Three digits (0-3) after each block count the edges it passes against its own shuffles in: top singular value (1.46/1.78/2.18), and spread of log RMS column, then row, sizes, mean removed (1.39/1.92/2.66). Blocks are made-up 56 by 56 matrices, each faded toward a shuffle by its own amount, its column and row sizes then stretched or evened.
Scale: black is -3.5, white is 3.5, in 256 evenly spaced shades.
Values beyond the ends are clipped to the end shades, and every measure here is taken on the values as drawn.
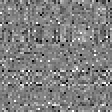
3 0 2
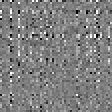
3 3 2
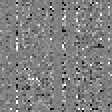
0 3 1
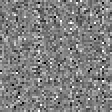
1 2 0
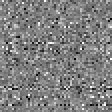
2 0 2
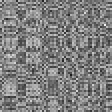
3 0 0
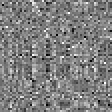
3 1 1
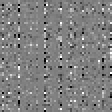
1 3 2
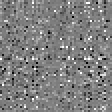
2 2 2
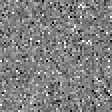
0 0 1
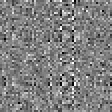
3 2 1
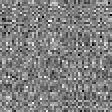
3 0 1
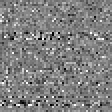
0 0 3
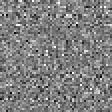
2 0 2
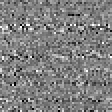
1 0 3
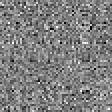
2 0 2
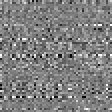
3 1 3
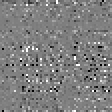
1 2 3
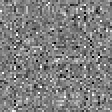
2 1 0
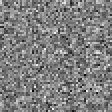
2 0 0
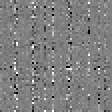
0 3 1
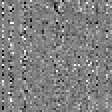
0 3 1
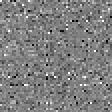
1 0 2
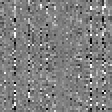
2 3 0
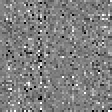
0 2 1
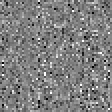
1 2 0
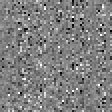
0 3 0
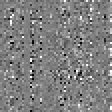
0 3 1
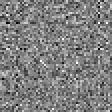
2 1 1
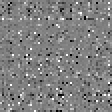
1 2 2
